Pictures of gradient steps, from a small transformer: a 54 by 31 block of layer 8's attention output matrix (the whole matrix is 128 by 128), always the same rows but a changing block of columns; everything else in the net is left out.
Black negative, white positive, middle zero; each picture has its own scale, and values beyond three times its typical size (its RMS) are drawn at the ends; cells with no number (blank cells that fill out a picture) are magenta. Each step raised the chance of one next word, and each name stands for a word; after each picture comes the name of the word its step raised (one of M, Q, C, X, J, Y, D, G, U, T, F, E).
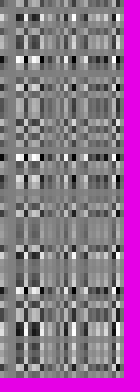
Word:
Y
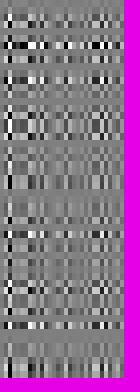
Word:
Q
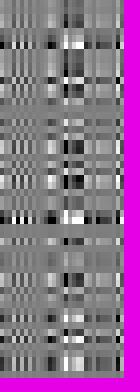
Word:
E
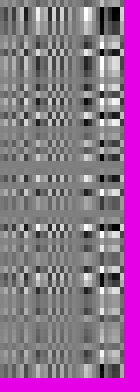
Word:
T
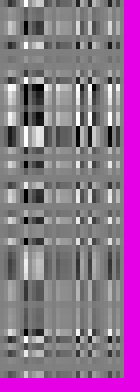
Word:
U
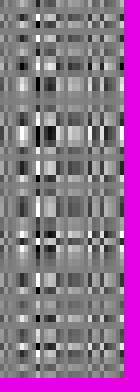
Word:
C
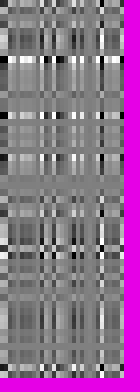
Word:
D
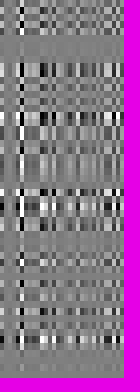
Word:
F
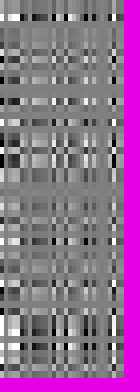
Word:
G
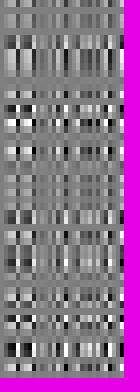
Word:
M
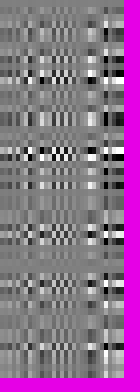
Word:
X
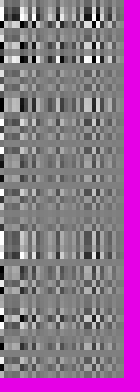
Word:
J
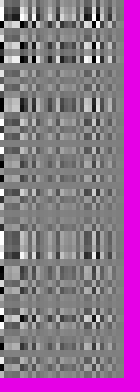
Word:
J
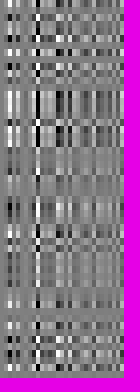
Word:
C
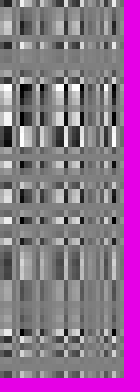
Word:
U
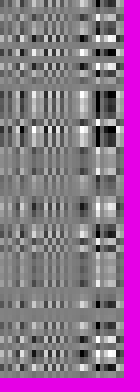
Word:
C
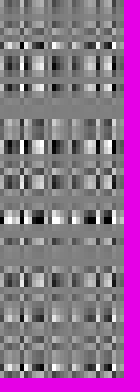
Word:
E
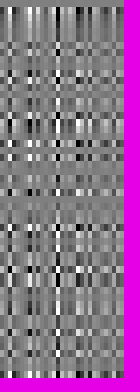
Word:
T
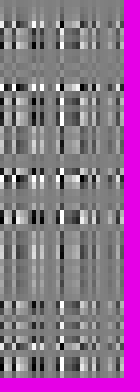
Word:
E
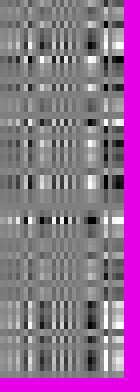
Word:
E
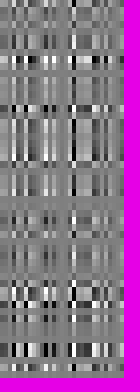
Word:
M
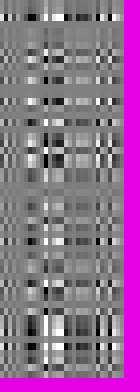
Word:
G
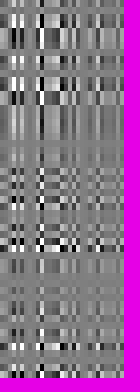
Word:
D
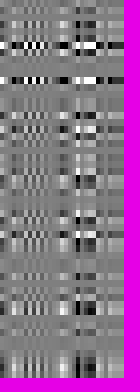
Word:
Q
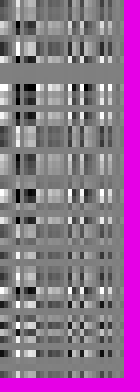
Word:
U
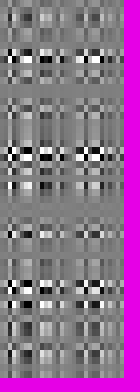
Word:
X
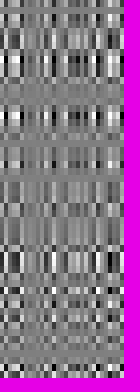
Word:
D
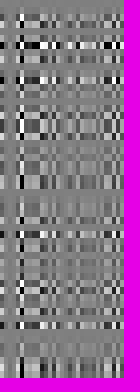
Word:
Q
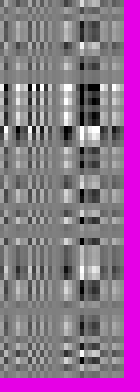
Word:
U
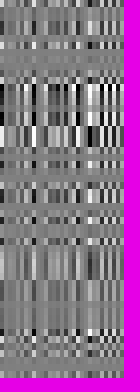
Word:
U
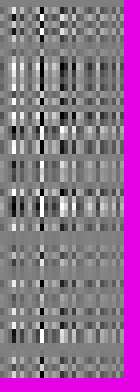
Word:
F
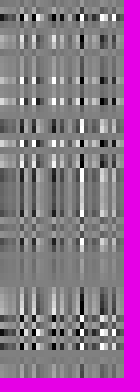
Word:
G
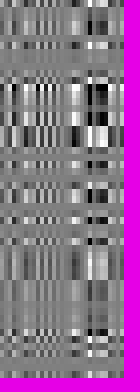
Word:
U
